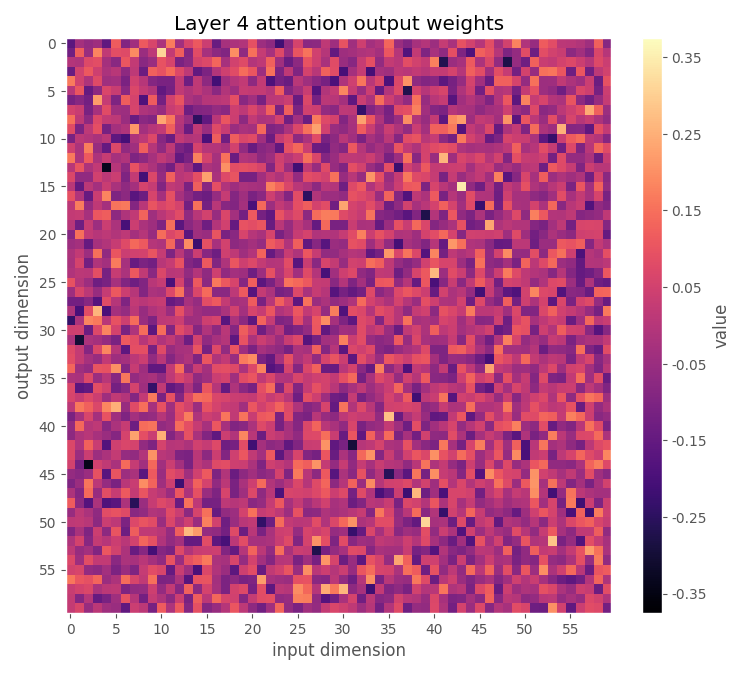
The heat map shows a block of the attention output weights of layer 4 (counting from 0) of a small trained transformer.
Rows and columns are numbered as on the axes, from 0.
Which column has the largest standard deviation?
37
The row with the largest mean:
38
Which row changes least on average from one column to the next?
20
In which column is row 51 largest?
13
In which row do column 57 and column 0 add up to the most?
7
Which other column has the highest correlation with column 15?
52
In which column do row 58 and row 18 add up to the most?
25
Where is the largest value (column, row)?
43, 15
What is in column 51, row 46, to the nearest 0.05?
0.2
